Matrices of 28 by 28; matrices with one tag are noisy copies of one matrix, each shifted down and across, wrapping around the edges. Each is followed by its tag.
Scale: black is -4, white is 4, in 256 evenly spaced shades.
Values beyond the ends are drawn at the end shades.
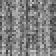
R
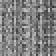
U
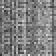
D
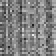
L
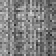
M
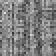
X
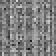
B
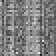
D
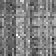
M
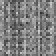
U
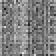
D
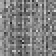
U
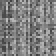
U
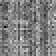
X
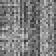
M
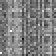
D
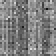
M
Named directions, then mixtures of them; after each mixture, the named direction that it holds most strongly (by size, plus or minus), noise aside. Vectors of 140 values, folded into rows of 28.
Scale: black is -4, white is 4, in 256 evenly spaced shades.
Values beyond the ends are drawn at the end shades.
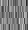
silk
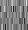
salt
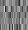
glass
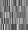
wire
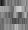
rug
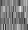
salt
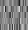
glass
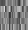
glass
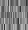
wire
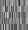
wire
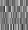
glass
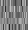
silk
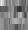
rug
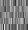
wire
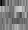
rug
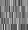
wire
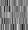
wire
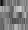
rug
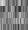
rug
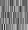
wire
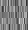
silk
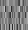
glass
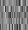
glass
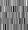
salt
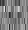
glass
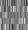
salt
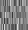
wire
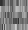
rug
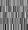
salt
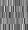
silk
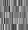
wire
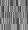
wire
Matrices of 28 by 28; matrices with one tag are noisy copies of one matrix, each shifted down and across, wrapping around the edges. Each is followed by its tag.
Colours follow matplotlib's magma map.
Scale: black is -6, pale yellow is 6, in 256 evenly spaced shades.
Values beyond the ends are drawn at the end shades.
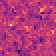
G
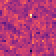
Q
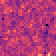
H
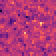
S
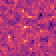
S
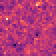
G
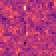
Q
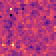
H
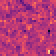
Q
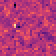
Q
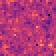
H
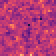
H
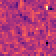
Q
